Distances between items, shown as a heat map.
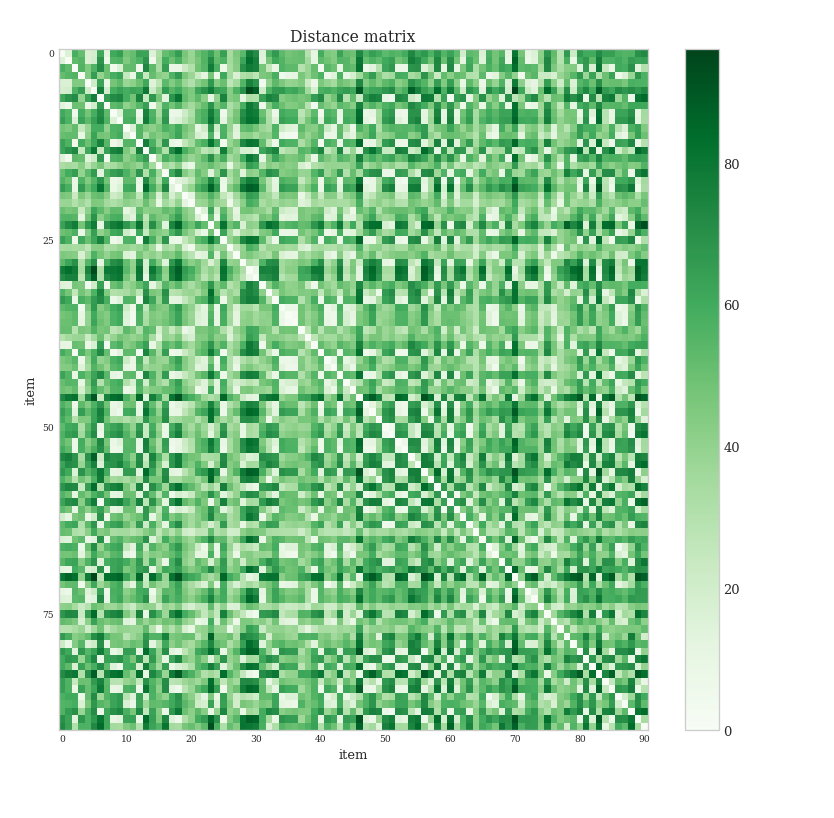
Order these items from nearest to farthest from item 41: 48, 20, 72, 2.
20, 72, 2, 48
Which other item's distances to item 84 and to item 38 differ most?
90
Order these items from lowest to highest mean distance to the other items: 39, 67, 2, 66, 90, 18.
67, 66, 2, 39, 18, 90
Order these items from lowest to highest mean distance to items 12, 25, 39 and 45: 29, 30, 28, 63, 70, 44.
44, 63, 28, 30, 29, 70
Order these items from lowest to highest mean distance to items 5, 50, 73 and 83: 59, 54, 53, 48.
54, 59, 53, 48
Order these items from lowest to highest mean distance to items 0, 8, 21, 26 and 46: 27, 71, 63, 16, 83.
27, 71, 63, 16, 83
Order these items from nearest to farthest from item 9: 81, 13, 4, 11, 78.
78, 4, 11, 81, 13
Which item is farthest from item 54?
5
